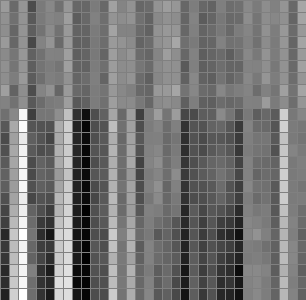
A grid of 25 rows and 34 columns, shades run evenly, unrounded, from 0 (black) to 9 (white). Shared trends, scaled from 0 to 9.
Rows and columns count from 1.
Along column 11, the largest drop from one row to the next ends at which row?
10
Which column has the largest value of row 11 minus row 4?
3
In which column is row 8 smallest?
4
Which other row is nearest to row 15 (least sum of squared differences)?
14
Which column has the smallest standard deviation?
28
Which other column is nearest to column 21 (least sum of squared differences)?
27
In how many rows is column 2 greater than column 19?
16
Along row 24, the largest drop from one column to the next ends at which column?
9
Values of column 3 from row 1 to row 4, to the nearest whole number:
5 5 5 5
